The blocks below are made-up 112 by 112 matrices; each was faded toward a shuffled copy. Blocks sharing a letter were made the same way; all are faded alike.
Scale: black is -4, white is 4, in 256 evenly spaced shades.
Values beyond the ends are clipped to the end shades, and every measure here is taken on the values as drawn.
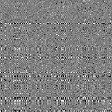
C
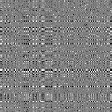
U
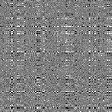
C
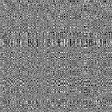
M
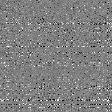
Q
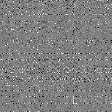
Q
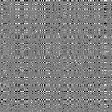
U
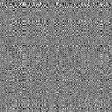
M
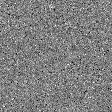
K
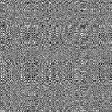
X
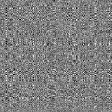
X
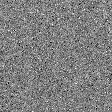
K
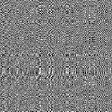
M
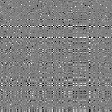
U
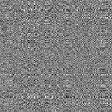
X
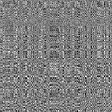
M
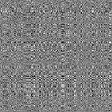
M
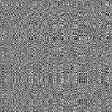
M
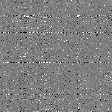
Q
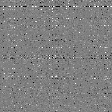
Q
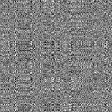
X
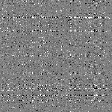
Q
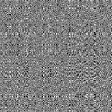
X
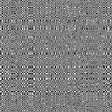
U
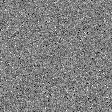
K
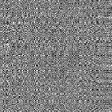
X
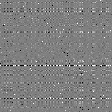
U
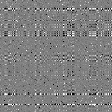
U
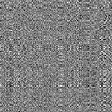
X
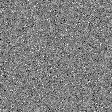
K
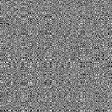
X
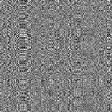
M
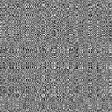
M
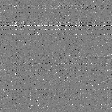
Q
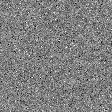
K
